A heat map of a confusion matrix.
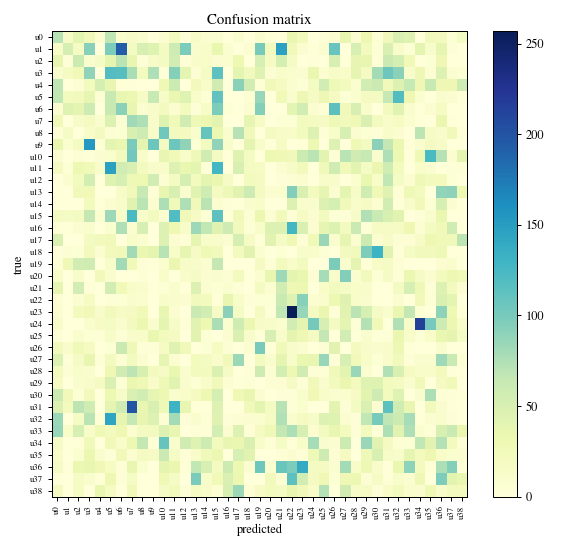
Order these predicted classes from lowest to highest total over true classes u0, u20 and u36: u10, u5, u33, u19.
u10, u5, u19, u33
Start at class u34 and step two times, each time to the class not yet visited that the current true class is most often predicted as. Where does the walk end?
u35
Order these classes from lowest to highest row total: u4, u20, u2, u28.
u20, u2, u28, u4
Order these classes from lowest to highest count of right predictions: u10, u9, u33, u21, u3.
u10, u21, u33, u3, u9
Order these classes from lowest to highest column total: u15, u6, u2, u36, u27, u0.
u2, u0, u27, u6, u36, u15
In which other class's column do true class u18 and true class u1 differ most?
u6
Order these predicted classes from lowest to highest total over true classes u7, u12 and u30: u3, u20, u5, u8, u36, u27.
u20, u27, u36, u3, u5, u8
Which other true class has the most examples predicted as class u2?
u31
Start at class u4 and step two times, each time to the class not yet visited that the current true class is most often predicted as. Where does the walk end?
u25
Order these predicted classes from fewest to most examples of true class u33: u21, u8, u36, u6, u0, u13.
u13, u8, u6, u36, u21, u0
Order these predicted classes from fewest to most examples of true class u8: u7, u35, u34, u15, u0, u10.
u0, u35, u15, u7, u34, u10
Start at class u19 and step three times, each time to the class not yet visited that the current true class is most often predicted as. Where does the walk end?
u15
